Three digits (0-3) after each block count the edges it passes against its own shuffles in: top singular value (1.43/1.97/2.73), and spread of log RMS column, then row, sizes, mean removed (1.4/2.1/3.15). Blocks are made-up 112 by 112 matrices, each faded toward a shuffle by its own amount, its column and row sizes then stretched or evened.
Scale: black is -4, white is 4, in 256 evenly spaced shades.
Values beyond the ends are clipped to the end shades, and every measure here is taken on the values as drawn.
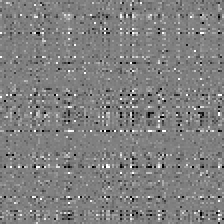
3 2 3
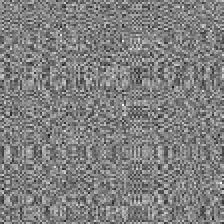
3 2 1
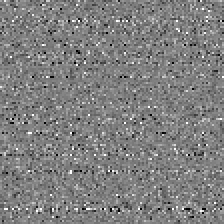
0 0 3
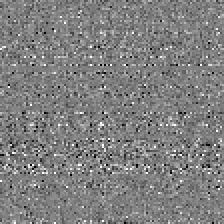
1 1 3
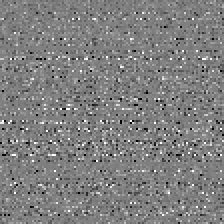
0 0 3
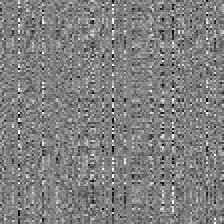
3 3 1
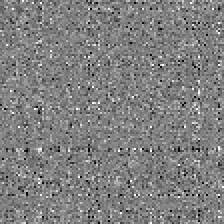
2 2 2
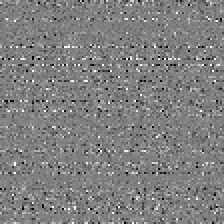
0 1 3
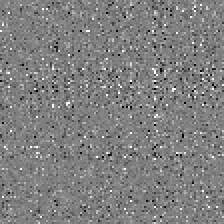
1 2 2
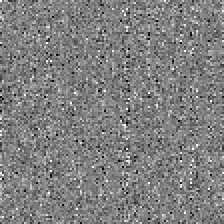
1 2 0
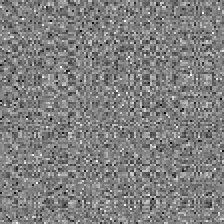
3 1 1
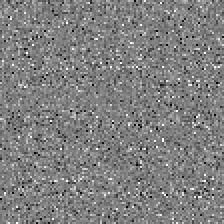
1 0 1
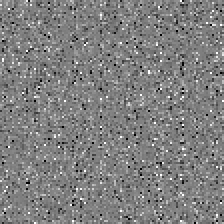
1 2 0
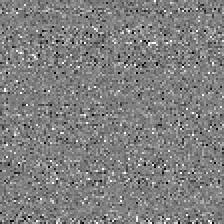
1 0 2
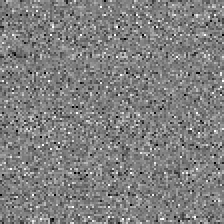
1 0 2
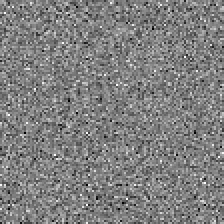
2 1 1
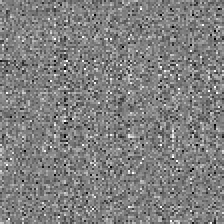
2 2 1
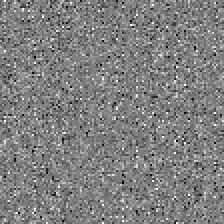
1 2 0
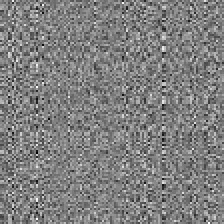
3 3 0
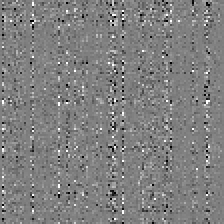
1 3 2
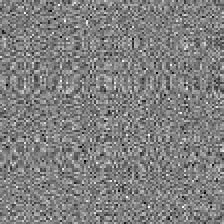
3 1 0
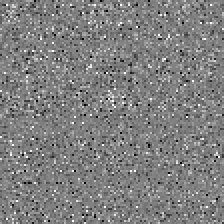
1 1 2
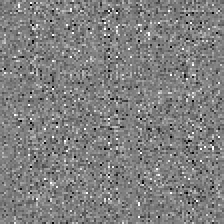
1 2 1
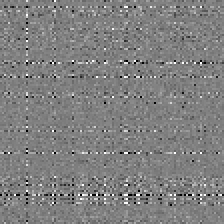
3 2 3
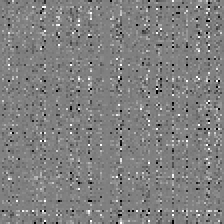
1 3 2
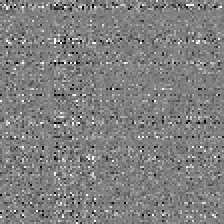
1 2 3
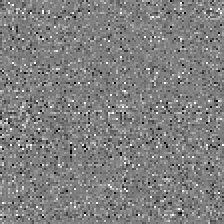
1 1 2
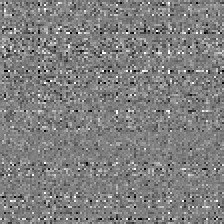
0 2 3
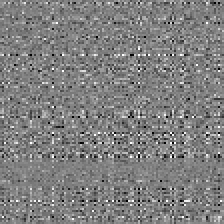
3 2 3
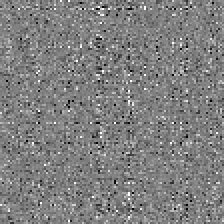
2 2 2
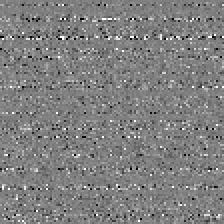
0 0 3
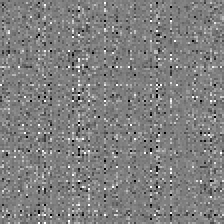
1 3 2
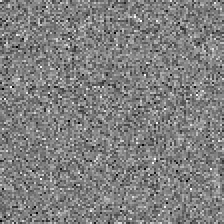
1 0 1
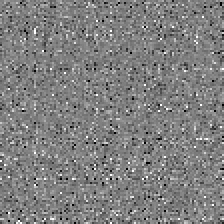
2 2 2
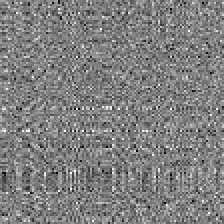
3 1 2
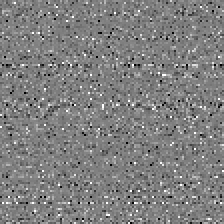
2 0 2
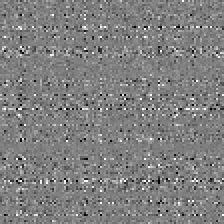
2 2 3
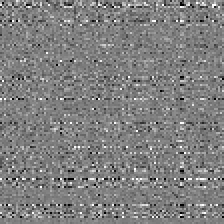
3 1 3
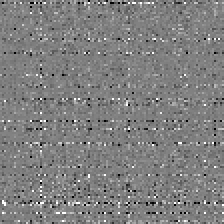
2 2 3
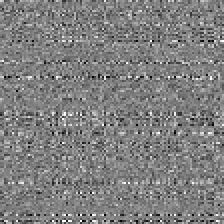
3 1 3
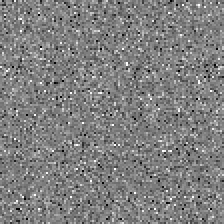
0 0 1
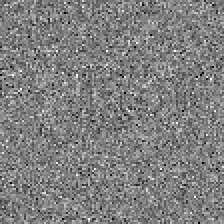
1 0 1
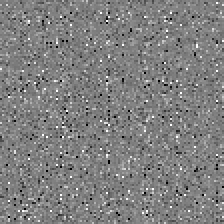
0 2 1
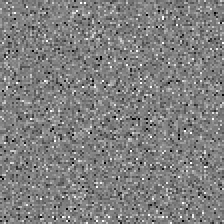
0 0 1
